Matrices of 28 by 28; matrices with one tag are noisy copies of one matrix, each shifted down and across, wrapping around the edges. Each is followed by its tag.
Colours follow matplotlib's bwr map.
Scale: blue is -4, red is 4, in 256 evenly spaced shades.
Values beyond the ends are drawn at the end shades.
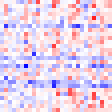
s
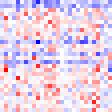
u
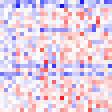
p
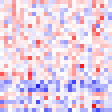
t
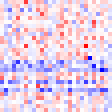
t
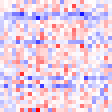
p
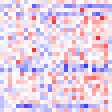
u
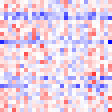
p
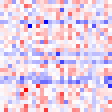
s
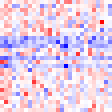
t
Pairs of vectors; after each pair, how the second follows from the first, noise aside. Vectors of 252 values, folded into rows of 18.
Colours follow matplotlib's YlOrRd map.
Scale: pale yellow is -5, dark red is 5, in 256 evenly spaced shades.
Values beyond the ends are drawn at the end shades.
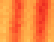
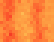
wrapped around, shrunk.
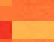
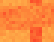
wrapped around, shrunk.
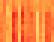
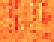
reversed, negated, partly zeroed.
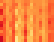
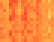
wrapped around, negated, shrunk.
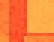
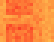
wrapped around, negated, shrunk.
